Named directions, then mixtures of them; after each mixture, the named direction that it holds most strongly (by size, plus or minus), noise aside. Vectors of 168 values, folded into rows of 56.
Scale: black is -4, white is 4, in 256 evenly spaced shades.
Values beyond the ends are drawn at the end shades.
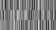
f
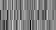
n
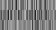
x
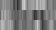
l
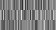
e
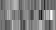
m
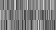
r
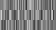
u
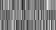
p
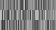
e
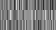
r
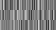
f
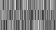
r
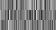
x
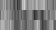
l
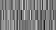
e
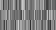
p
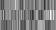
m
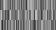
u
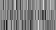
r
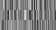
x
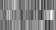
m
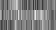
l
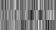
f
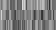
l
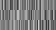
f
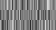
p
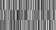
f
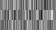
u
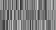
n
